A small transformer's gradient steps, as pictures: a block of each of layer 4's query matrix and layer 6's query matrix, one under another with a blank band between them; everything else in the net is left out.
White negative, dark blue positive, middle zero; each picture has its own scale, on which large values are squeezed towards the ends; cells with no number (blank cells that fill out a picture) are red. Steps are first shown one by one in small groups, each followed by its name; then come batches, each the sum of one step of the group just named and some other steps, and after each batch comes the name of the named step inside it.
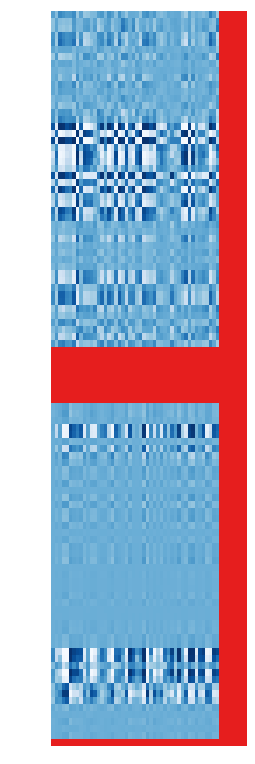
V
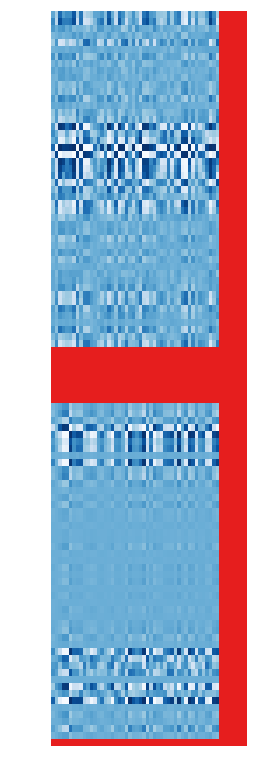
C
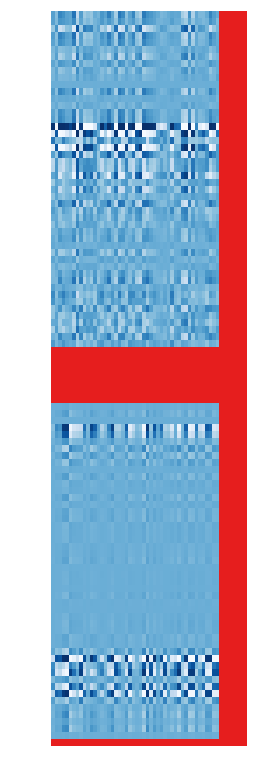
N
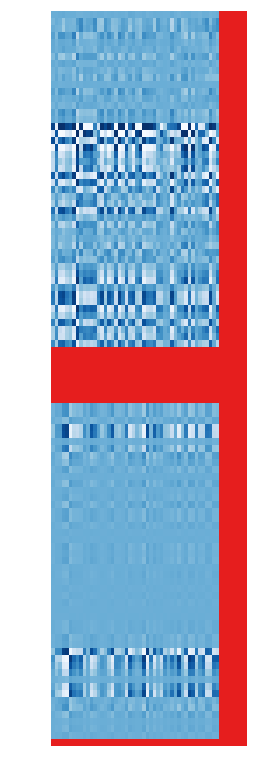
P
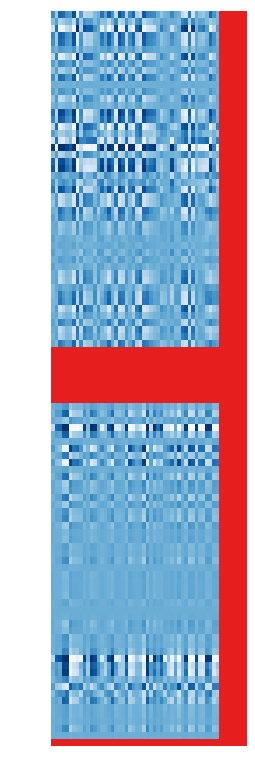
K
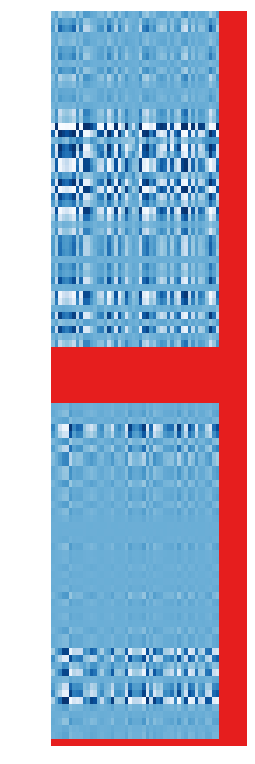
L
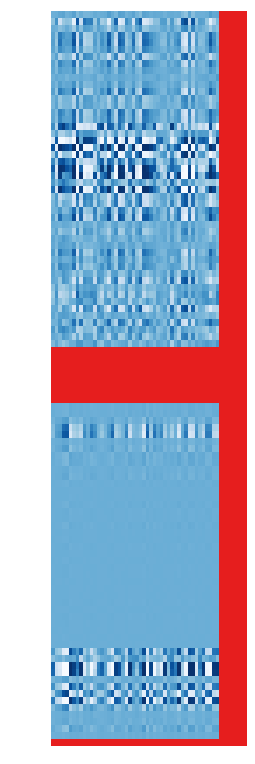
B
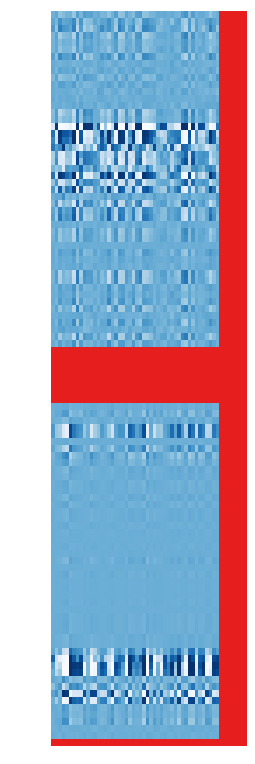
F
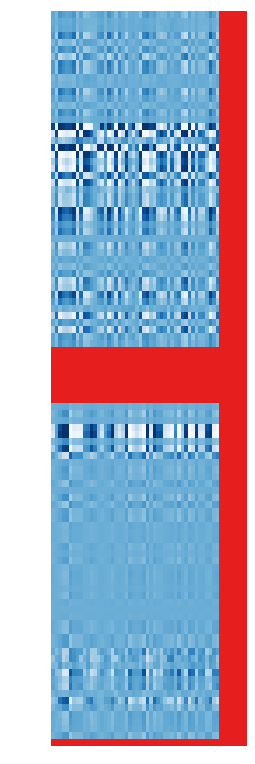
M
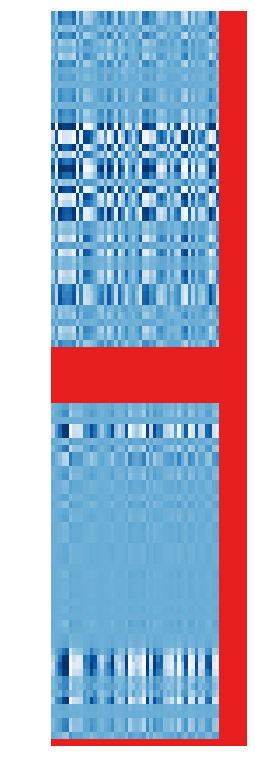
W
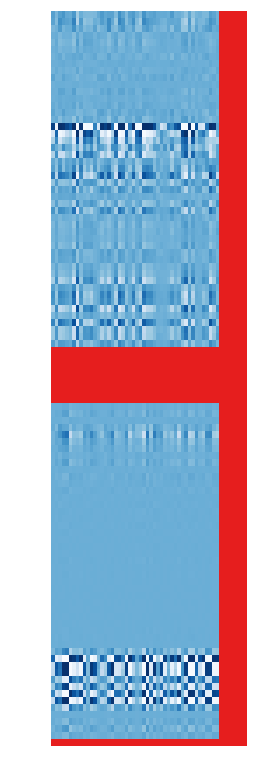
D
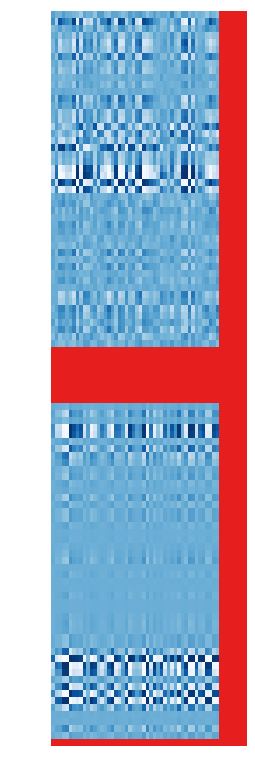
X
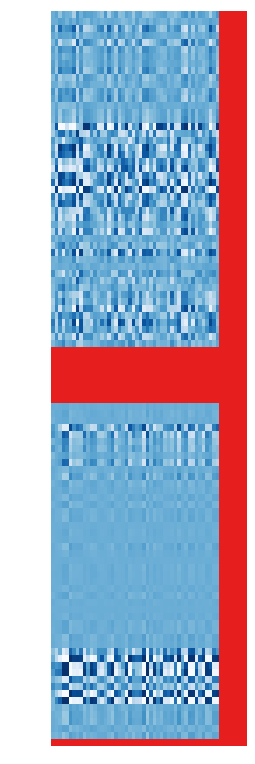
L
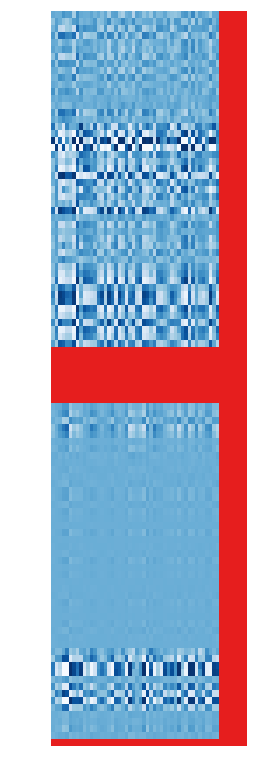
P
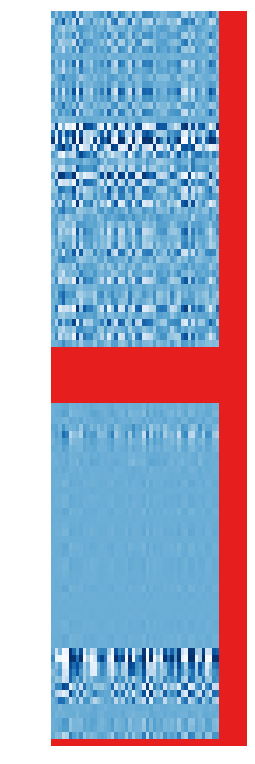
F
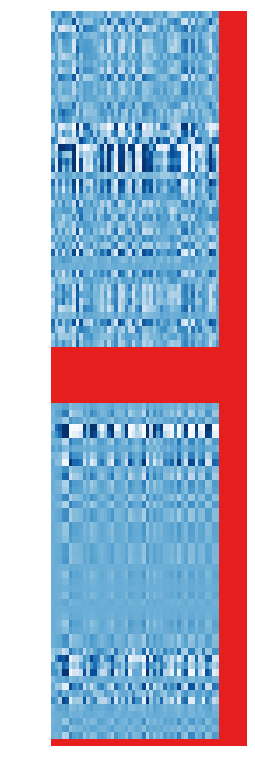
K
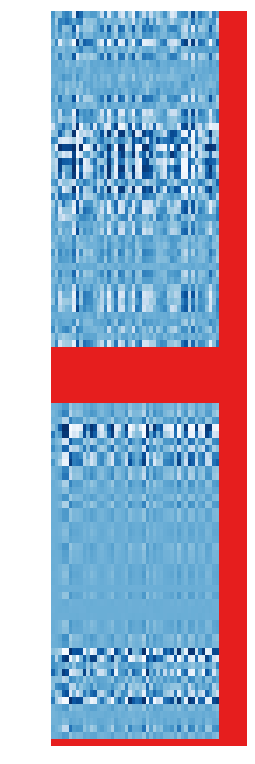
C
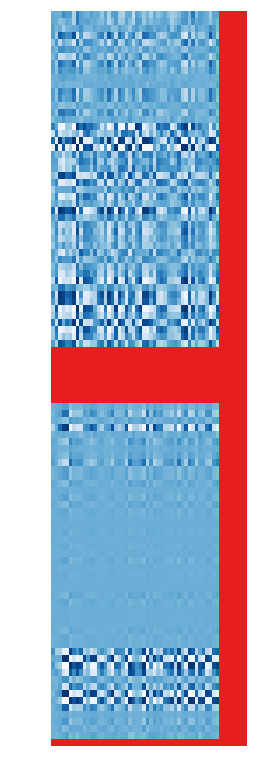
F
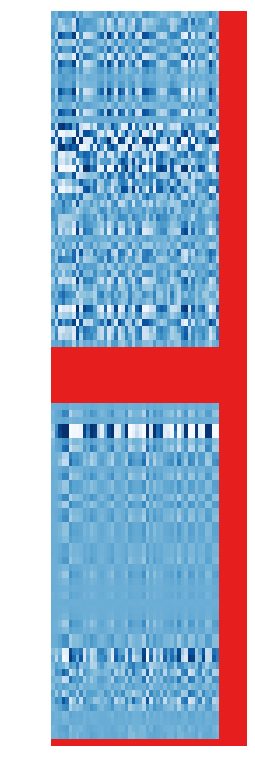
M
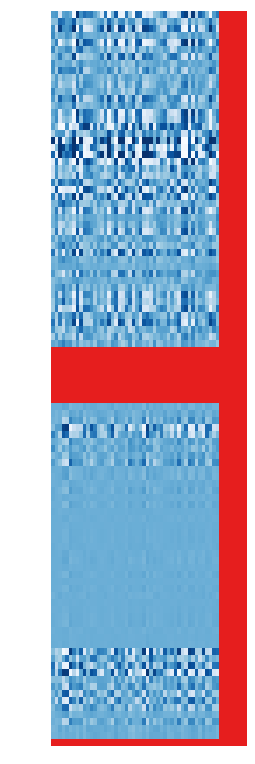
L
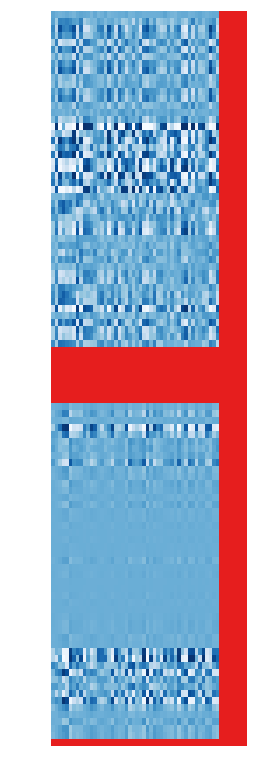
L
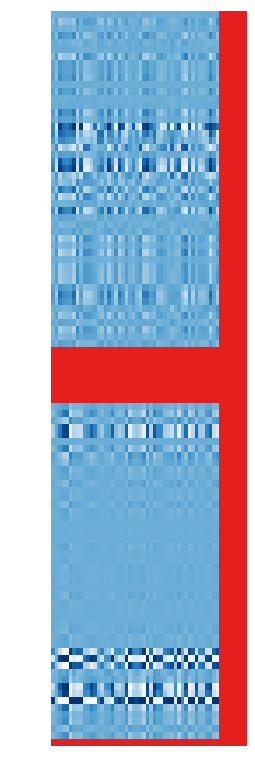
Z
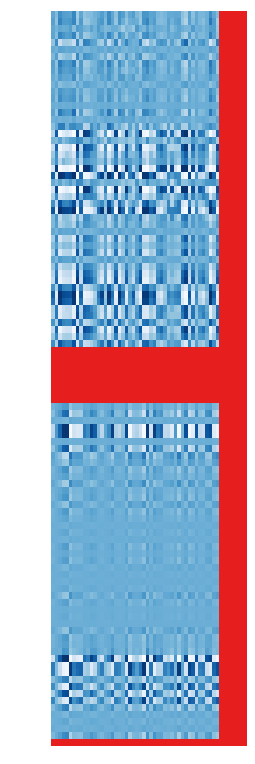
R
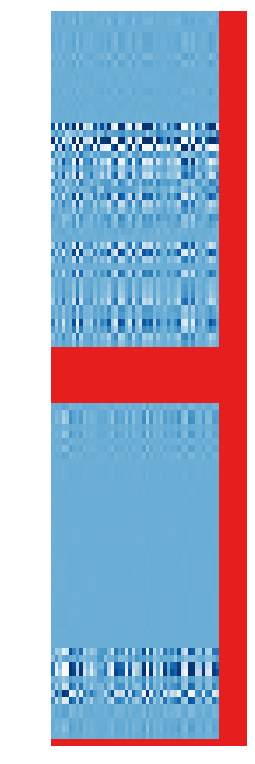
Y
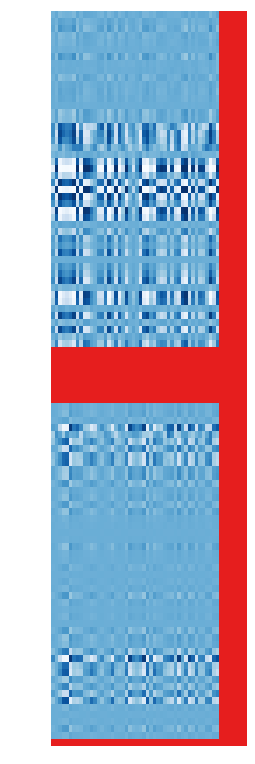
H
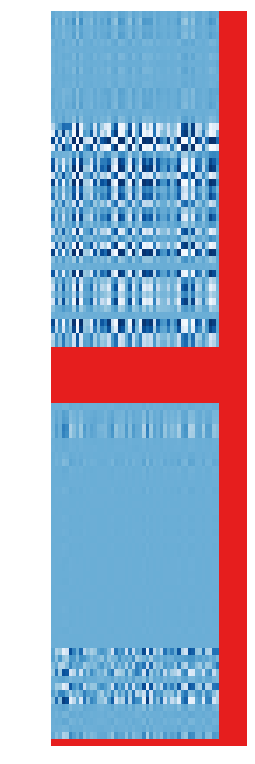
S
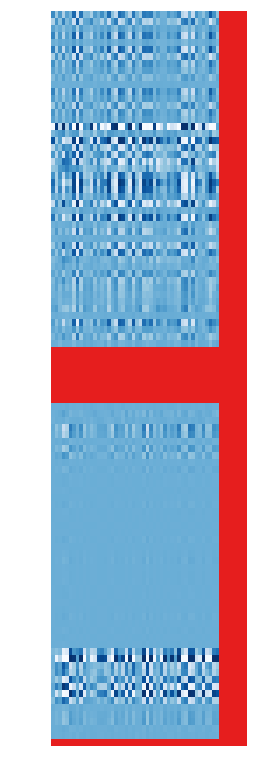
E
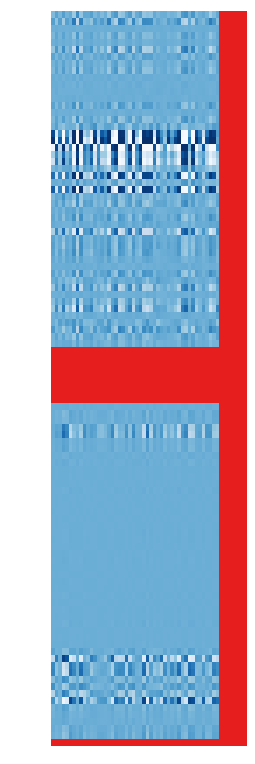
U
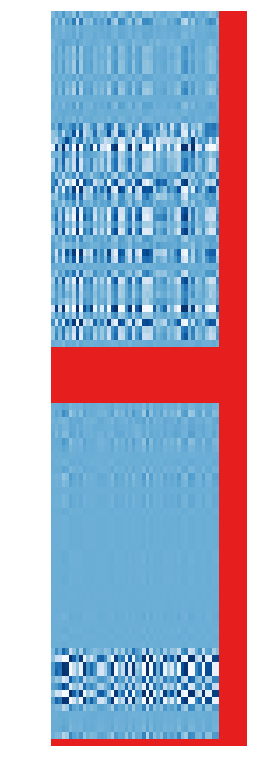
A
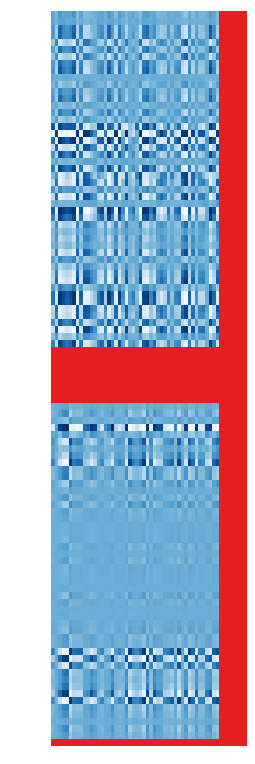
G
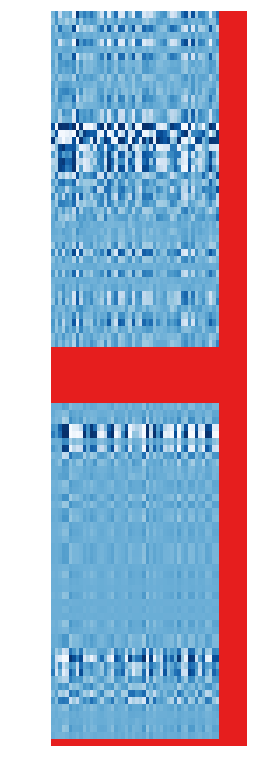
Y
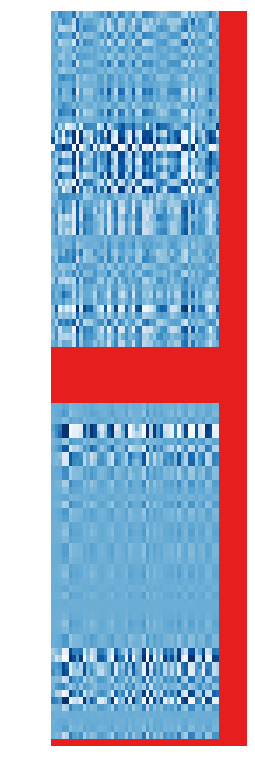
A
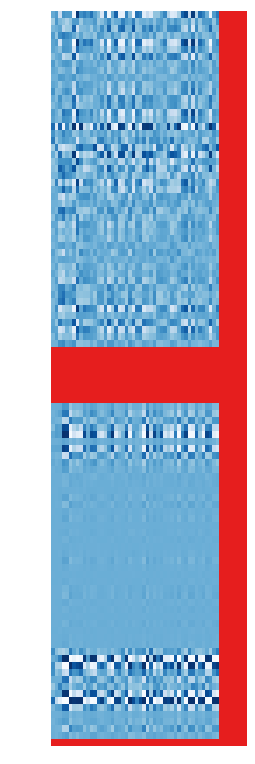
Z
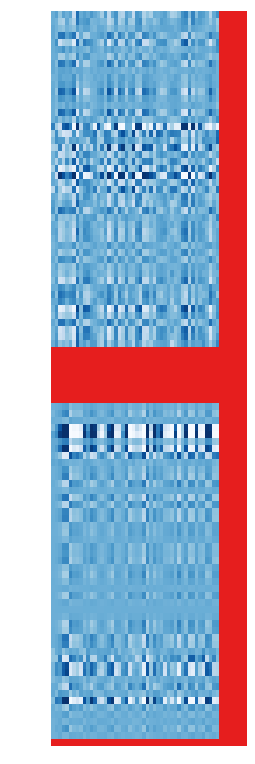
R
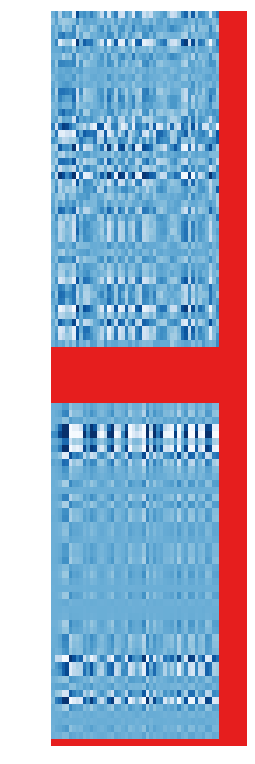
R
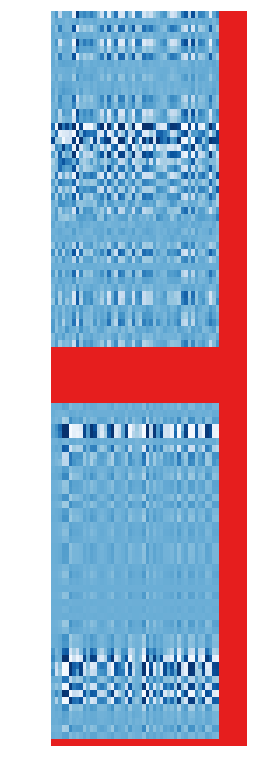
Y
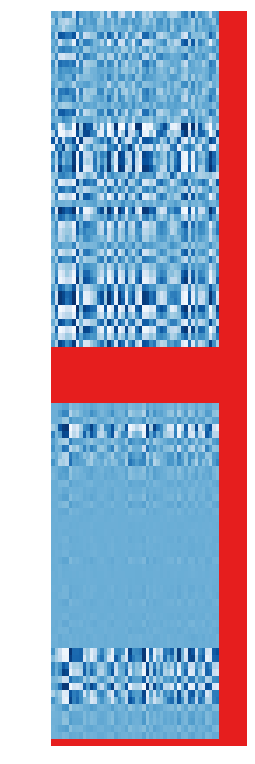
G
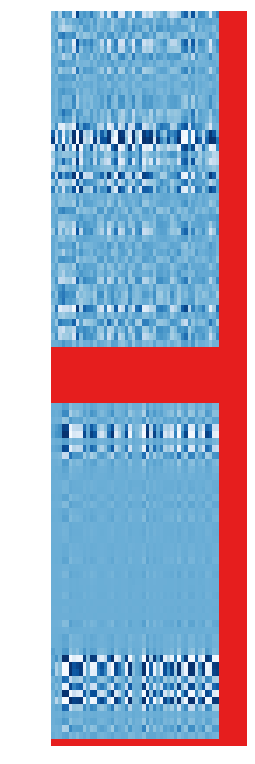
U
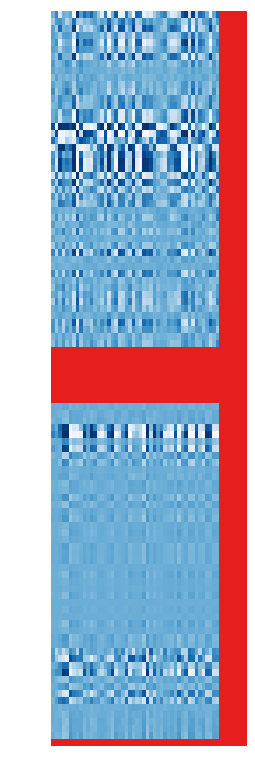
S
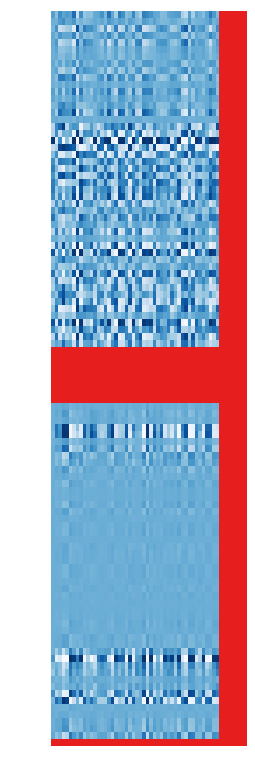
S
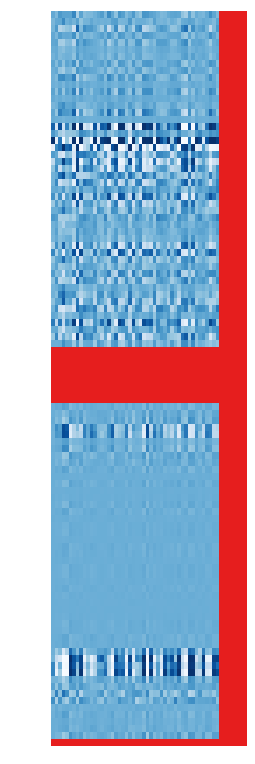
Y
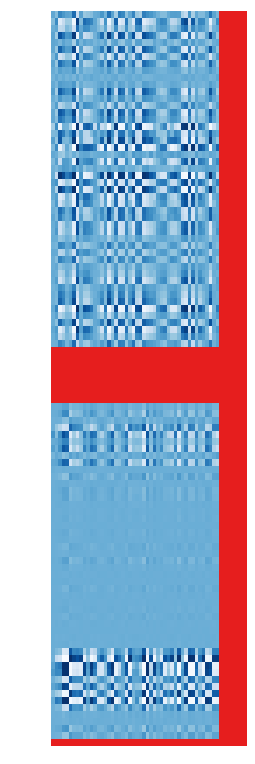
E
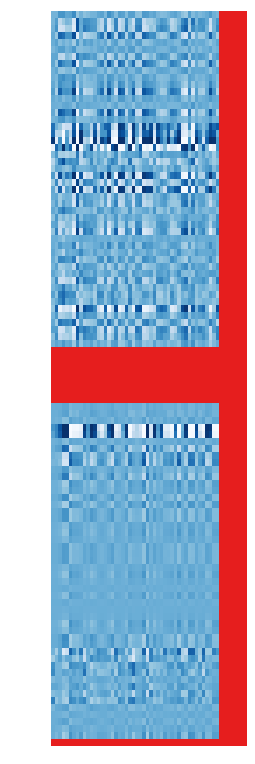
U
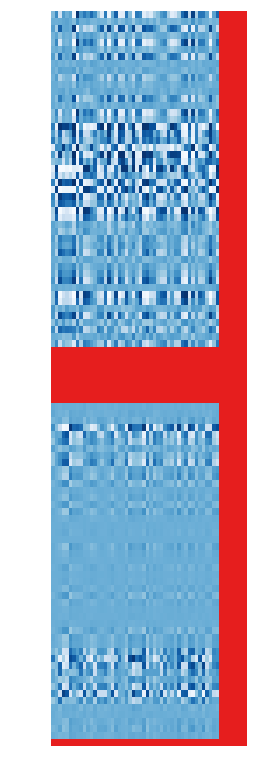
H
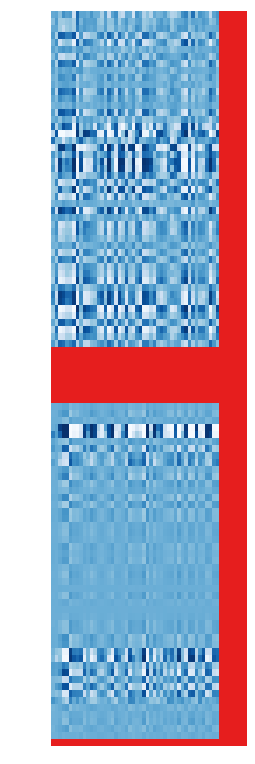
G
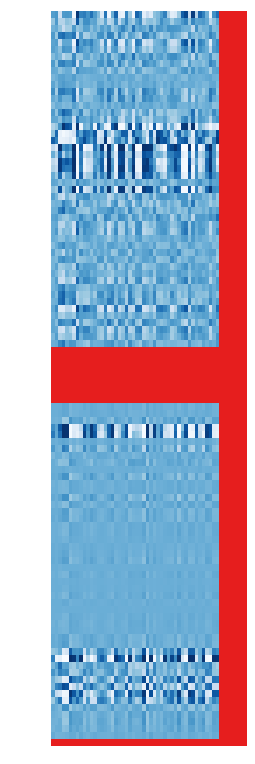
E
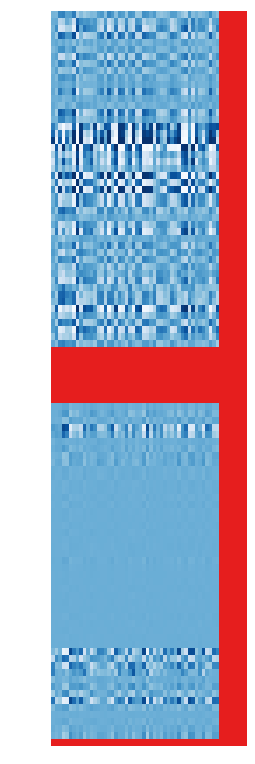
U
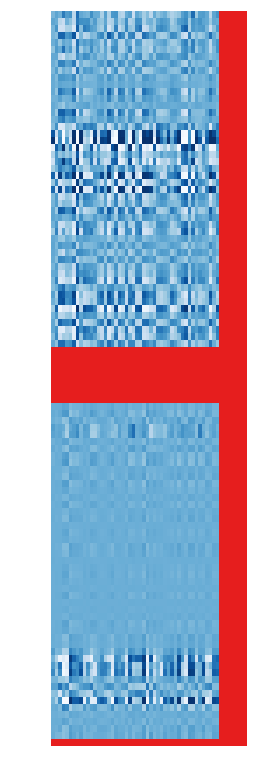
U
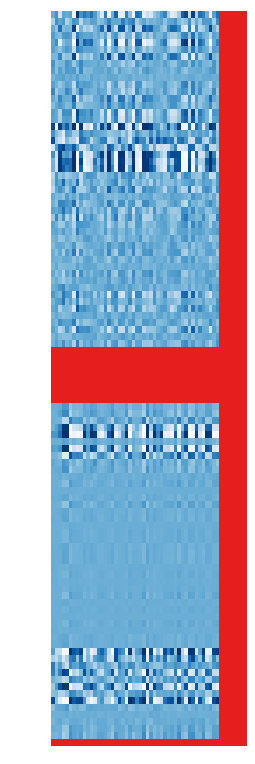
Z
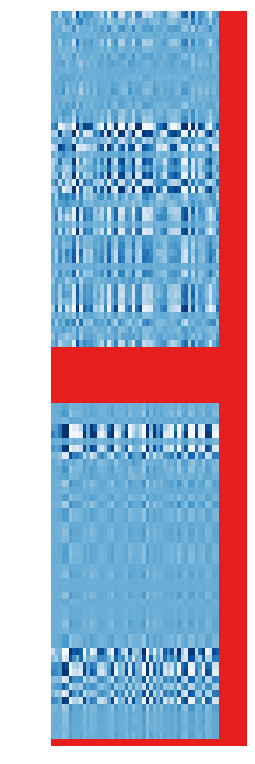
A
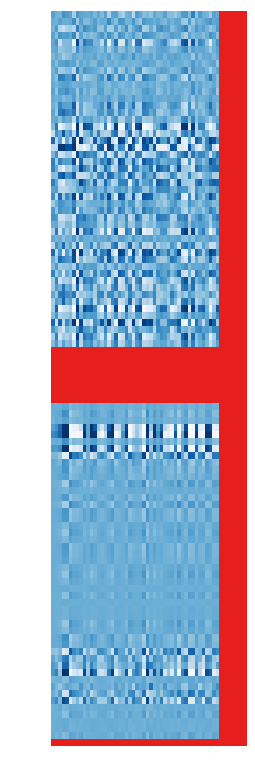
S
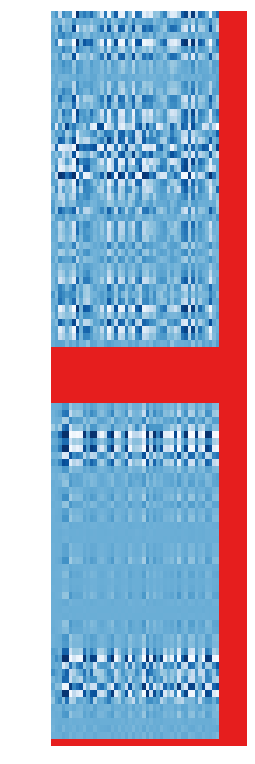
R
